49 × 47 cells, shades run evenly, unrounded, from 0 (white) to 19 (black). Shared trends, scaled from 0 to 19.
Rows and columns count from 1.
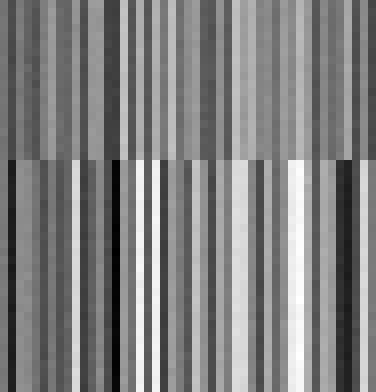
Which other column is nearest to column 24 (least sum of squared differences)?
12
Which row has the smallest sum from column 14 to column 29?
25
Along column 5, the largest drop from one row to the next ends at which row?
21
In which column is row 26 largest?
15
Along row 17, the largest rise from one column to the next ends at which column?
17
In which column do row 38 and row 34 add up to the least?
38
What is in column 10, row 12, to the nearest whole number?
8
